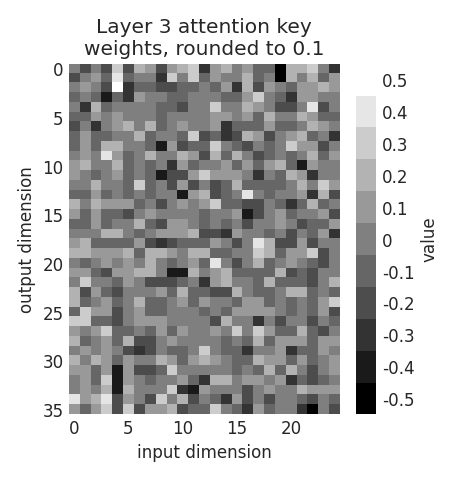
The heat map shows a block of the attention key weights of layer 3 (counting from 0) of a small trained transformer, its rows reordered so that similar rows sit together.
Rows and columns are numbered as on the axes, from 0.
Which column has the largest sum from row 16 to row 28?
0
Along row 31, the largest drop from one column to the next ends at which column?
4
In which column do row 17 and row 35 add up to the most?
3
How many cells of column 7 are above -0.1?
18
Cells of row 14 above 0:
9
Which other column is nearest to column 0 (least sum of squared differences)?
2
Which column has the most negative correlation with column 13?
23
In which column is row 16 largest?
6
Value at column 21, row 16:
-0.2
